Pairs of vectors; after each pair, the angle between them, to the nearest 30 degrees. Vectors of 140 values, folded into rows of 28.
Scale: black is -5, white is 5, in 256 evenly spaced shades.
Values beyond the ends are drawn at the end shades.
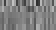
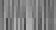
90 degrees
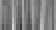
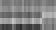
60 degrees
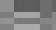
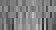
90 degrees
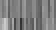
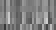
90 degrees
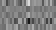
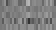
30 degrees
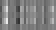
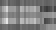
60 degrees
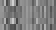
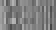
30 degrees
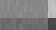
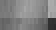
30 degrees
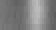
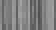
120 degrees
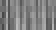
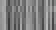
120 degrees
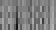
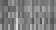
150 degrees
